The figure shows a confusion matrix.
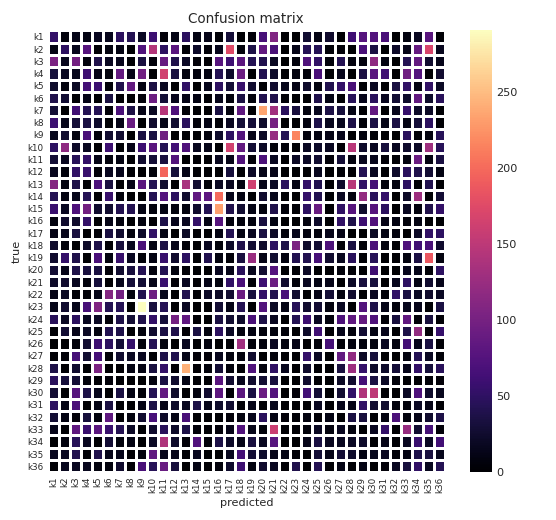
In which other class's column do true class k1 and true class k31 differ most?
k21
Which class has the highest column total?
k11
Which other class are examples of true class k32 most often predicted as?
k6
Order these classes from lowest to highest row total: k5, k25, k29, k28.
k29, k25, k5, k28
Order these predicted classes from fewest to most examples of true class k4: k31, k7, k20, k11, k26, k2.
k26, k2, k20, k31, k7, k11
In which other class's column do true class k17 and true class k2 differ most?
k35
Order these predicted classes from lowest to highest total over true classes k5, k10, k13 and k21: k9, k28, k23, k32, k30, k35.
k23, k32, k30, k9, k35, k28
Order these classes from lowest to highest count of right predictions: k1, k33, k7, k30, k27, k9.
k9, k1, k7, k27, k33, k30
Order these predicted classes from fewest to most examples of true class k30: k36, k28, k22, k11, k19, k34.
k22, k36, k19, k28, k34, k11
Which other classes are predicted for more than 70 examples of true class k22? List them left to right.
k6, k7, k10, k18
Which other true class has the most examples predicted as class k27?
k24
